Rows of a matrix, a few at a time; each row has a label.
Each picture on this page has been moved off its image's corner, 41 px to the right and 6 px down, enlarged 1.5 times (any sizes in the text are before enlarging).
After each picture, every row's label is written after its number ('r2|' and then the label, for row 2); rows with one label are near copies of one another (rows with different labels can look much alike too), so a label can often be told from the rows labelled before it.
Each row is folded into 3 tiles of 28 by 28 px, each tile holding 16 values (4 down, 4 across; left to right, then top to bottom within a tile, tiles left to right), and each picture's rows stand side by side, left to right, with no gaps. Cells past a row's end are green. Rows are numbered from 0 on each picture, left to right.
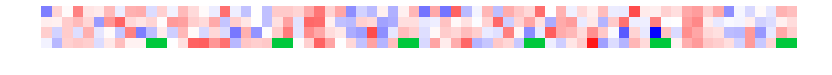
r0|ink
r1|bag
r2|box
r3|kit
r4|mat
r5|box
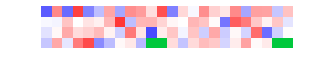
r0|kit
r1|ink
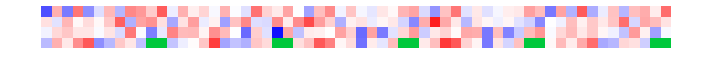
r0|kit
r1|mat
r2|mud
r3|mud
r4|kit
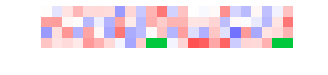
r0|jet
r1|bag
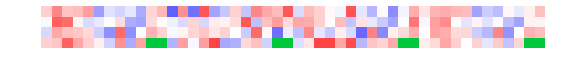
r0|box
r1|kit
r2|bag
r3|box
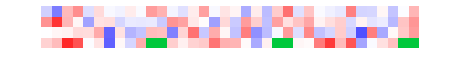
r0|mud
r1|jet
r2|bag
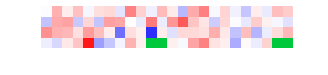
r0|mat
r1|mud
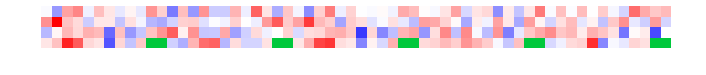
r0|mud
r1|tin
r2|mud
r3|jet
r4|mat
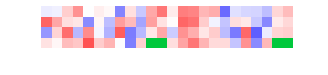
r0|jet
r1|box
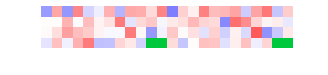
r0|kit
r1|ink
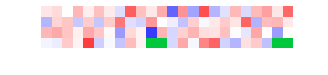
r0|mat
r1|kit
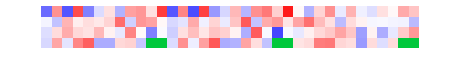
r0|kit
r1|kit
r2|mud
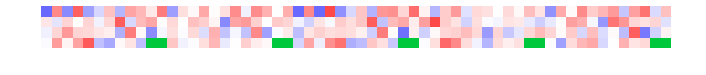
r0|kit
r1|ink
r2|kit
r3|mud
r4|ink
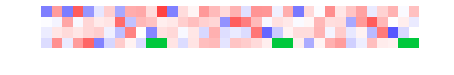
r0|kit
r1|ink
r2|ink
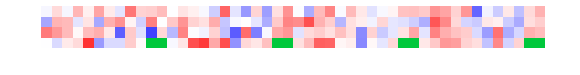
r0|mat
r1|bag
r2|mud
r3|box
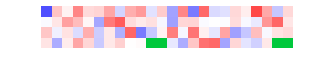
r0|ink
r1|tin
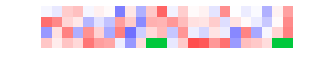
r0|jet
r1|bag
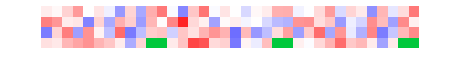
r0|jet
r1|mud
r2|jet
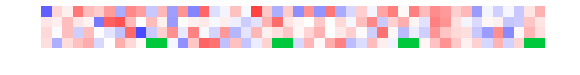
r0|ink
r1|tin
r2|kit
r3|box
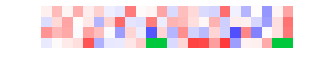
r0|mat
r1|bag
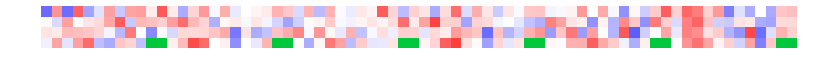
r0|kit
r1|mud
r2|tin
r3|mud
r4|jet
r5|box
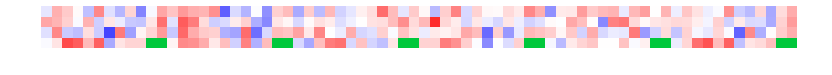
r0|bag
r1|box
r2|tin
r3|mud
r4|ink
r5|bag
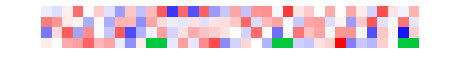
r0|jet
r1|kit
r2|mat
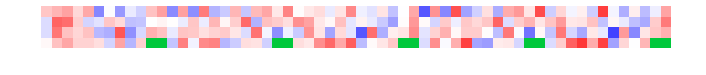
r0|box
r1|kit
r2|bag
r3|kit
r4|bag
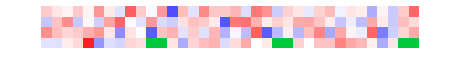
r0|mat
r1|ink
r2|jet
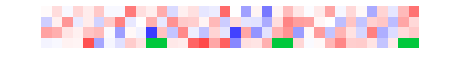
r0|mat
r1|bag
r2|jet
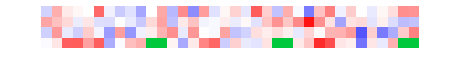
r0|bag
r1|tin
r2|mud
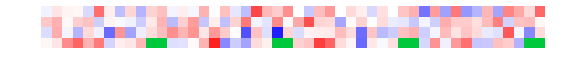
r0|bag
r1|mat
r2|mud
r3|kit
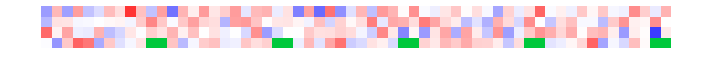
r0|tin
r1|ink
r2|kit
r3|jet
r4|mat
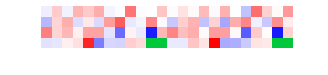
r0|mat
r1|mat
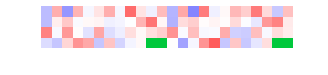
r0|tin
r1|tin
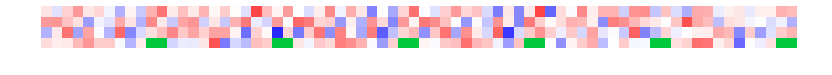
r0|jet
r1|mat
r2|jet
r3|jet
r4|ink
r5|mud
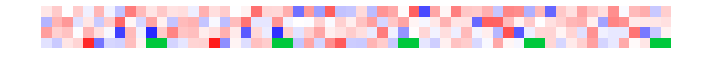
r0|mat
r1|mat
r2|kit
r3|ink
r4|ink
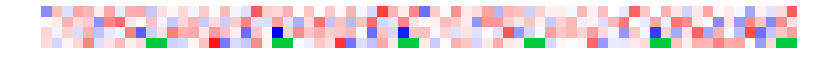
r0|ink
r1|mat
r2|mat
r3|ink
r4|mat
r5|jet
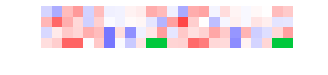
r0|mud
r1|mud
